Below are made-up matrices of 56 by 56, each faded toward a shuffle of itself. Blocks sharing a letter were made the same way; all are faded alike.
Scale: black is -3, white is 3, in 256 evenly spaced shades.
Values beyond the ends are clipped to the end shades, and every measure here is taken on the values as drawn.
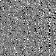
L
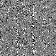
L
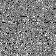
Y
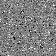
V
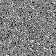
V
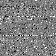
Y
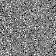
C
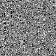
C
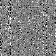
L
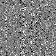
L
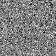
C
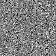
C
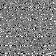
Y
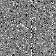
L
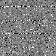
Y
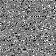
Y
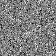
C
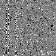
L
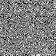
Y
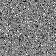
V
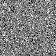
C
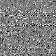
Y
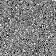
V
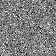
V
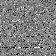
Y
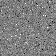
V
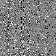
L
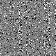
L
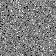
V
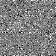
Y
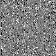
L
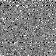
Y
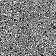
V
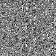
C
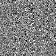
C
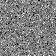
V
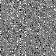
L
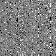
L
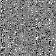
L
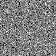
C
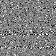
Y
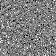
V
